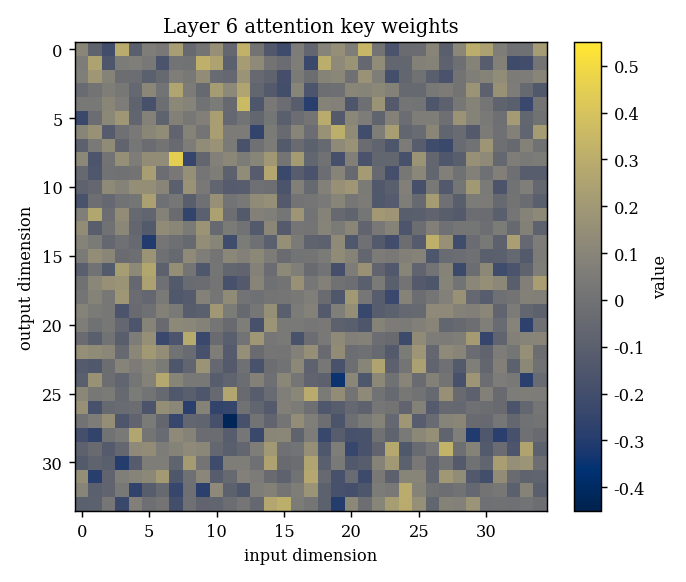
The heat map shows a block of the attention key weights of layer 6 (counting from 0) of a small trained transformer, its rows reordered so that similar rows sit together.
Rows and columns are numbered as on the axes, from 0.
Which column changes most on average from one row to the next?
7
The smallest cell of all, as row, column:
27, 11
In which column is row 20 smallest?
33
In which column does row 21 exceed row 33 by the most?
19
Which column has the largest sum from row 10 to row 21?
5
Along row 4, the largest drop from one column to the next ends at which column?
13
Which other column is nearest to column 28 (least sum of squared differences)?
2
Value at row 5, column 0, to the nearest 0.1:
-0.2
